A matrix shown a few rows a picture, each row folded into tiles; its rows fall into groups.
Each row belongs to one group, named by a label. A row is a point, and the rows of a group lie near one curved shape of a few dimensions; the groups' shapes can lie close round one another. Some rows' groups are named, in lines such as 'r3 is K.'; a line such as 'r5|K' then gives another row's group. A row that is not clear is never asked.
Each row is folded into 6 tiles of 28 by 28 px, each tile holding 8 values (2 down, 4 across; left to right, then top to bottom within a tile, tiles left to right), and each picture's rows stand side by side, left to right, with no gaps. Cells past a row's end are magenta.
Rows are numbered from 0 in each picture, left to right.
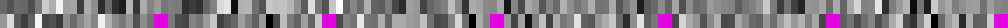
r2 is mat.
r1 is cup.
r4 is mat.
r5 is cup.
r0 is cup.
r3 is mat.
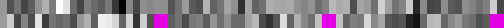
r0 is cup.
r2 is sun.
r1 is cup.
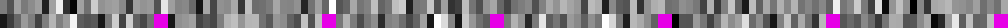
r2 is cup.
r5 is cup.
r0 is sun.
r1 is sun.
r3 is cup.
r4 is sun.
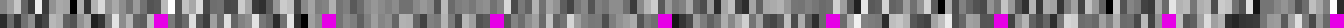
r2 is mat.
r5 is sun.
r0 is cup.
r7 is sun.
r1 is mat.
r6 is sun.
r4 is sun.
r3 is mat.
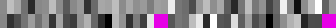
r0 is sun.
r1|mat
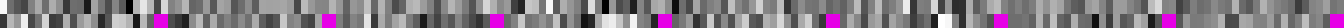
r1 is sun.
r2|mat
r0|mat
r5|cup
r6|mat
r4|mat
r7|mat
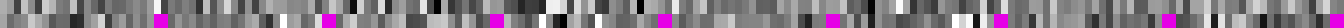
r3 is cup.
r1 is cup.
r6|mat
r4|mat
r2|sun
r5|cup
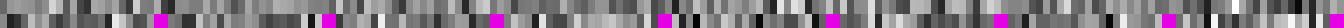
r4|mat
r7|cup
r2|mat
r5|mat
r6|cup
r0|sun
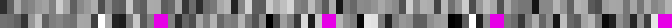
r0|cup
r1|cup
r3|sun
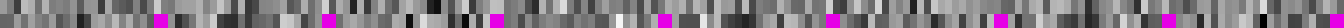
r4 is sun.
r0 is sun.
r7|mat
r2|sun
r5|cup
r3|cup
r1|sun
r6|sun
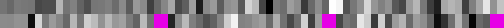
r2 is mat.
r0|mat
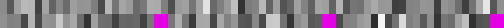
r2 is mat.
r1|cup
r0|mat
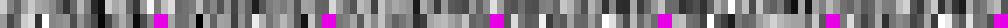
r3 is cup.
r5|cup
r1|mat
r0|mat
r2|sun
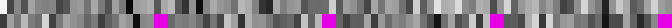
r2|cup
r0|mat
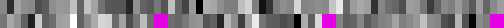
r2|mat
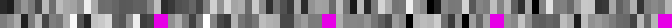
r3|sun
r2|sun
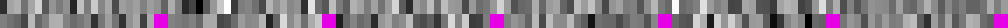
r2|sun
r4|mat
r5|mat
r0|cup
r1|cup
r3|mat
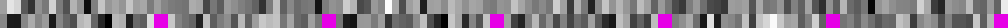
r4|mat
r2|sun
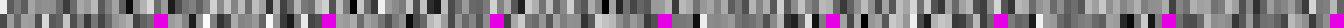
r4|cup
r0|mat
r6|cup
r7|sun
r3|sun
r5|mat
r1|cup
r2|sun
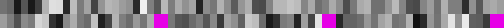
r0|cup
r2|sun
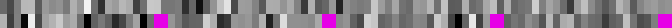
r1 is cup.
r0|mat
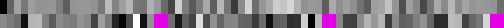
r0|cup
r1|cup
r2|sun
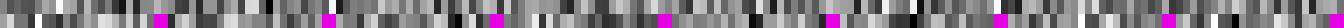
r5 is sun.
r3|mat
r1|sun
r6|mat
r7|cup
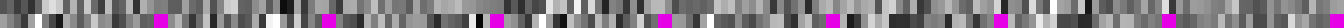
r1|cup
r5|sun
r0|cup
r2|cup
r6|sun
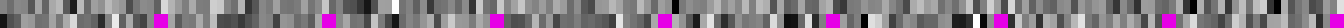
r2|cup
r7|sun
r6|mat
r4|cup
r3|sun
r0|sun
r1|sun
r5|cup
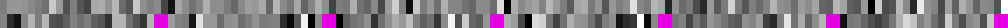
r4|cup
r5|sun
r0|sun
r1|cup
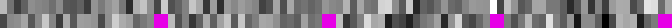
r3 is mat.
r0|mat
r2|sun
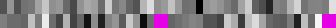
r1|sun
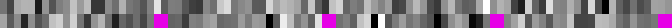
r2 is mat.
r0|mat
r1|cup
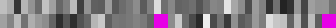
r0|sun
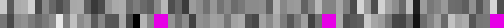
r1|mat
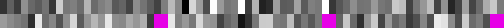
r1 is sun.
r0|mat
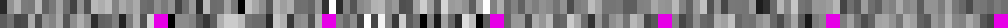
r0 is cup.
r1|sun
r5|mat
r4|mat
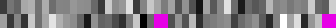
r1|cup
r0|mat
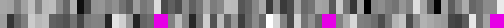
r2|sun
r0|sun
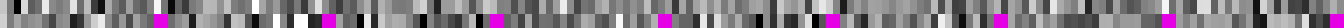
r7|sun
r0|sun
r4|mat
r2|mat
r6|sun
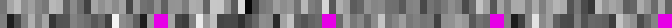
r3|sun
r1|sun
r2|mat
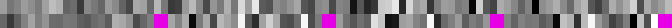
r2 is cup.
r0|sun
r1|mat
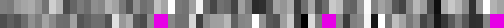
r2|mat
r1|mat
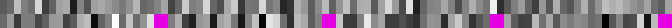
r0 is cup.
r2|sun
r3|cup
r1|cup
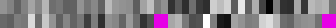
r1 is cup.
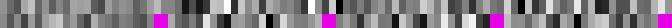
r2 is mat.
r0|mat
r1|cup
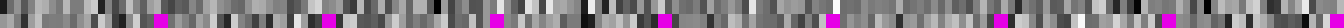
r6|mat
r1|mat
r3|sun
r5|mat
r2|sun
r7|sun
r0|cup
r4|sun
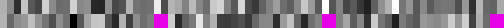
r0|sun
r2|cup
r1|sun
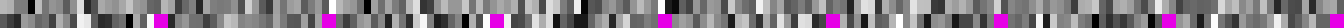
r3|sun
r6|mat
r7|cup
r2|sun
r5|mat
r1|sun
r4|mat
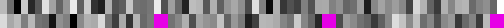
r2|sun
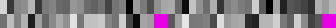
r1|sun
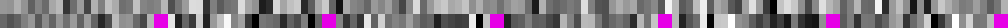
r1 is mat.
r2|cup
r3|sun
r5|cup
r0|sun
